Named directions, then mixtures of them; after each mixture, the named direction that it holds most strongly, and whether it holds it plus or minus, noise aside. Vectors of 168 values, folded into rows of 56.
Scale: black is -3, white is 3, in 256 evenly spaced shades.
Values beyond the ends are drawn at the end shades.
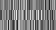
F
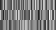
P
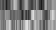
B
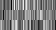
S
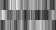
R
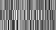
F, plus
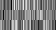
S, plus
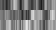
B, plus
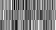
S, minus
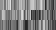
B, minus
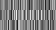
F, plus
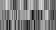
B, minus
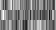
P, minus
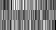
S, plus
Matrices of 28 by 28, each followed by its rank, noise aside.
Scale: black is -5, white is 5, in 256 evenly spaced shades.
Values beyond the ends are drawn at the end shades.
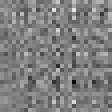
three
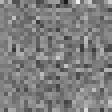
five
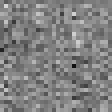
four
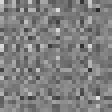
three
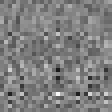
three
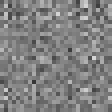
four
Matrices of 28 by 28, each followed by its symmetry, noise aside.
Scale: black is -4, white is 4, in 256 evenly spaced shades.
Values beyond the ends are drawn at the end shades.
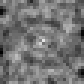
same after a half turn.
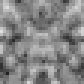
mirrored left to right.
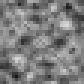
same after a half turn.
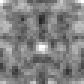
mirrored left to right.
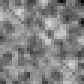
symmetric across the other diagonal.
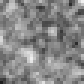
symmetric across the other diagonal.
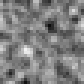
antisymmetric.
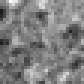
antisymmetric.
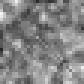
symmetric.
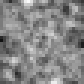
same after a half turn.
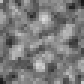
same after a half turn.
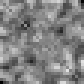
symmetric.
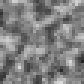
antisymmetric.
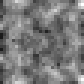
mirrored top to bottom.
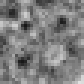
symmetric.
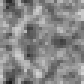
mirrored top to bottom.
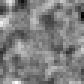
antisymmetric.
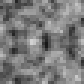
mirrored top to bottom.
